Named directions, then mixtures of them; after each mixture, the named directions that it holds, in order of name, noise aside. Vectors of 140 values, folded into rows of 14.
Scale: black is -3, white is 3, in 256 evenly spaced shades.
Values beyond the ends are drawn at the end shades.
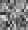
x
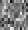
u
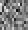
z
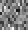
u, z.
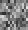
x.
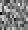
x, z.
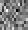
z.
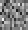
u, z.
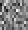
z.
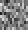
x, z.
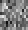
u, x.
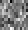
u.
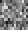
u, x.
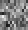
x.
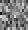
x, z.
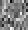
u.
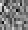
z.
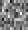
u, z.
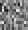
z.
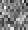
u, z.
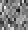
u, z.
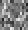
u.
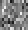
u.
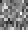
u, x.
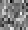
u.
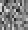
z.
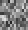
x.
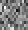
u, z.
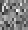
x, z.
